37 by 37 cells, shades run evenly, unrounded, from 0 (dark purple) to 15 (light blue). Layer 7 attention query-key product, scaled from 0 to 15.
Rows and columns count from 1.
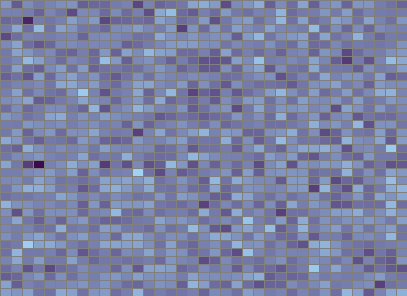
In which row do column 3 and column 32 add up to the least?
3
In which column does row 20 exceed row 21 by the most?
4
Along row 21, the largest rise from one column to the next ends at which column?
5
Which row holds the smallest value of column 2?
27
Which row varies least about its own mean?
6
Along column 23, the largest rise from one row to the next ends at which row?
28
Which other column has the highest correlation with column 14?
12
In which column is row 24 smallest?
29
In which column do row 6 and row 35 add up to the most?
18
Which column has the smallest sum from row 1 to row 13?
20
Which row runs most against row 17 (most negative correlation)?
19
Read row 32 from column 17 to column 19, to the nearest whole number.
10 7 8
